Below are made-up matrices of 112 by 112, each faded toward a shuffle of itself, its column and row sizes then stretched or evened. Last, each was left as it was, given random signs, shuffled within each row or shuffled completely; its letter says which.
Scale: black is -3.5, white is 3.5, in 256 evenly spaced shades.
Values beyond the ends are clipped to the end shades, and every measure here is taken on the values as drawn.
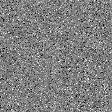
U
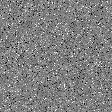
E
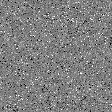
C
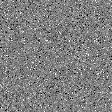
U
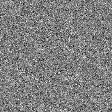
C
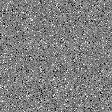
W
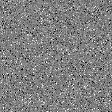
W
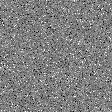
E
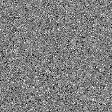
W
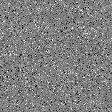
C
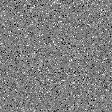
W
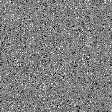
W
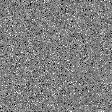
U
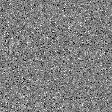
W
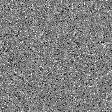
C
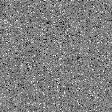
W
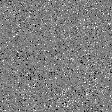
U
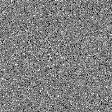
U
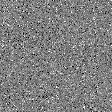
U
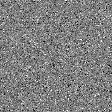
U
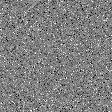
E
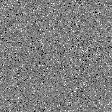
W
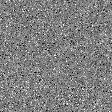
C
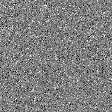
U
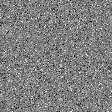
C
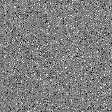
W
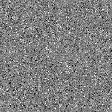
W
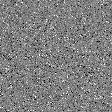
C
